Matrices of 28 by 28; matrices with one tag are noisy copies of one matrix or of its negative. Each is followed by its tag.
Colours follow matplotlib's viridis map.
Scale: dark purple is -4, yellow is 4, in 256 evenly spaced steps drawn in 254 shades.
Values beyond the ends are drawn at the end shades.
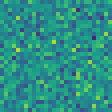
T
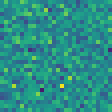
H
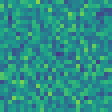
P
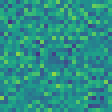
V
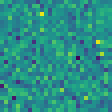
P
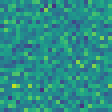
H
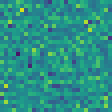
V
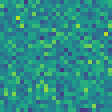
T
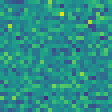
V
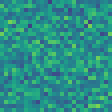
V
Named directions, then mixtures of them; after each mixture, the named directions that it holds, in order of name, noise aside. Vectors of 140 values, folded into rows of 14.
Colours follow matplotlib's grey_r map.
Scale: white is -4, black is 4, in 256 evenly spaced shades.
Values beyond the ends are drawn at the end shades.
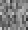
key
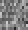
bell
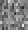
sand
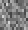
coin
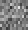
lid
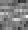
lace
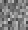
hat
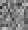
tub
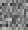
bell, lid, tub.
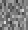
coin, hat.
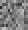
tub.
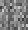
bell, lid, tub.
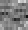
lace.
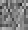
tub.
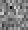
key, lid, sand.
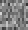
bell, tub.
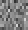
coin, hat, tub.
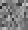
tub.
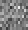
lid.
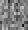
sand.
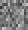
tub.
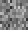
key, lid.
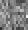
coin, lace, lid.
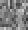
key, tub.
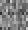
key.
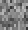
key, lid, tub.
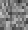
bell, coin, lace.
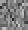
tub.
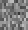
coin, hat, sand.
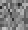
tub.
